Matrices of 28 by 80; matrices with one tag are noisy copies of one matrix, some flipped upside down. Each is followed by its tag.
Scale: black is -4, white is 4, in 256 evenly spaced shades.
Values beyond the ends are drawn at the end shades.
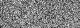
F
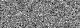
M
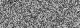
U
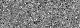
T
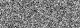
U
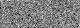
T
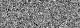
M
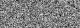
M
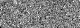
F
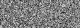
T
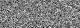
M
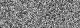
F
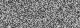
U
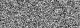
M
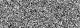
U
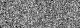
F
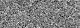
M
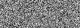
U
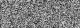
T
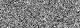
U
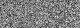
M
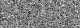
T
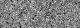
F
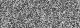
T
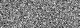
F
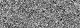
U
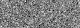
T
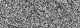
U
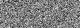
U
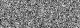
T
